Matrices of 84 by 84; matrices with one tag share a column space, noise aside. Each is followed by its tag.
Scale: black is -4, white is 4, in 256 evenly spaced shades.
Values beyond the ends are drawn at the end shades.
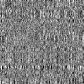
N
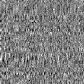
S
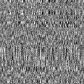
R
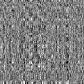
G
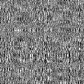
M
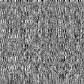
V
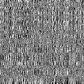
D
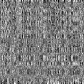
D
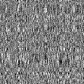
S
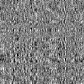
M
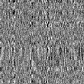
R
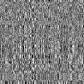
G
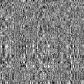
G
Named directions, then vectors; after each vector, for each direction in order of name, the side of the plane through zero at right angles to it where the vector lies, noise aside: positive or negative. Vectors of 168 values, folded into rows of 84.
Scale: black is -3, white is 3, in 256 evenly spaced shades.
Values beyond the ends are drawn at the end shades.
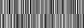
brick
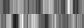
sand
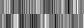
negative, negative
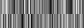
positive, negative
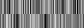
positive, positive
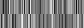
negative, positive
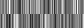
negative, negative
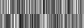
negative, negative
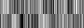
positive, negative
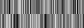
positive, positive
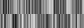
negative, positive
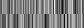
positive, positive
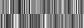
negative, negative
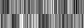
negative, positive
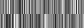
negative, negative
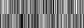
positive, negative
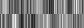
positive, negative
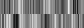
positive, positive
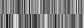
negative, negative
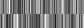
negative, negative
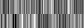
negative, positive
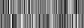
negative, positive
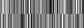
positive, negative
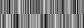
positive, positive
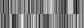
negative, positive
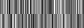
positive, negative
